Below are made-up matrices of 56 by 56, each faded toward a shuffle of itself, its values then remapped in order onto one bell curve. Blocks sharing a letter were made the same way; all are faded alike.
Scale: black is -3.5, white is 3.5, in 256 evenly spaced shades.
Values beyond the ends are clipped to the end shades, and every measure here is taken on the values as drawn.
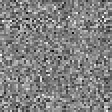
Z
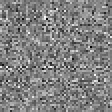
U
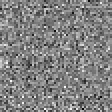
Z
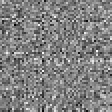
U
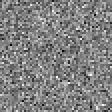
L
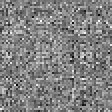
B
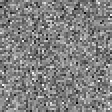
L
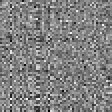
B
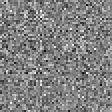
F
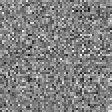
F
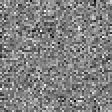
F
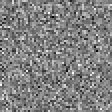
L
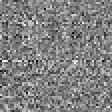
Z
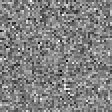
L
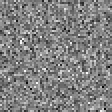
L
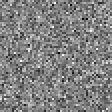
L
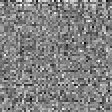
Z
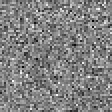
L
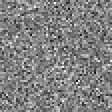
L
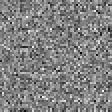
F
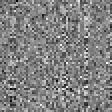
B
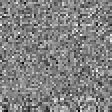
Z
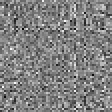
B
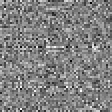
Z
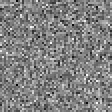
L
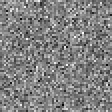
L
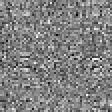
Z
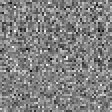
Z
